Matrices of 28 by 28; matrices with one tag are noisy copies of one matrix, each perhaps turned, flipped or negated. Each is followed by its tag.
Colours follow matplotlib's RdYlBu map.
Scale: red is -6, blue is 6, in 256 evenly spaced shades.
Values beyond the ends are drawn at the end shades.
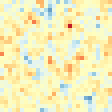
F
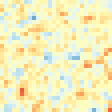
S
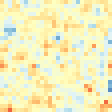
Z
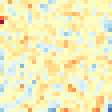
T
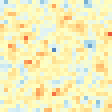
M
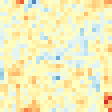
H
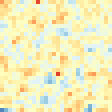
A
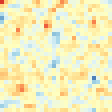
S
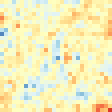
H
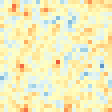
M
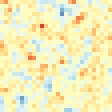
F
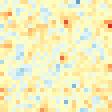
M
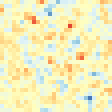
F
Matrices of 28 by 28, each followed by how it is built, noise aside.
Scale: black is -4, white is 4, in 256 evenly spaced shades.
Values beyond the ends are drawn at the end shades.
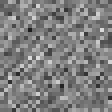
Hankel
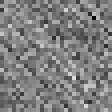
Toeplitz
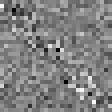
banded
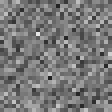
Hankel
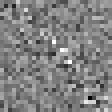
banded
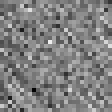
Toeplitz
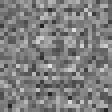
blocks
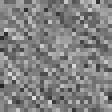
Toeplitz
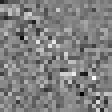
banded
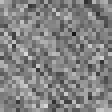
Toeplitz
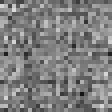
blocks
